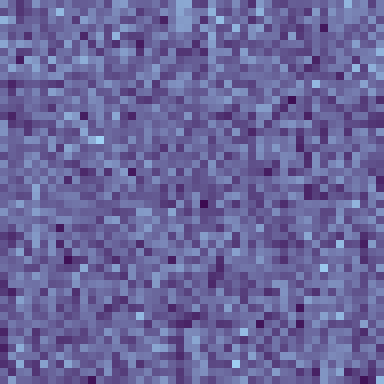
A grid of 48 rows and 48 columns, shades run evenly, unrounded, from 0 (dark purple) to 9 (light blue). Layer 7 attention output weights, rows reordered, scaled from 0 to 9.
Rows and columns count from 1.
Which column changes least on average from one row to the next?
27
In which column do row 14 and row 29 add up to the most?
33
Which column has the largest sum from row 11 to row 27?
5
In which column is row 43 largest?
25
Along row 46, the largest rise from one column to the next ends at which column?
30
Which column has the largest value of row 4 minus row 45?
23
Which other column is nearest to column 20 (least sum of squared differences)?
6
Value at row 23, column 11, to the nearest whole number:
3
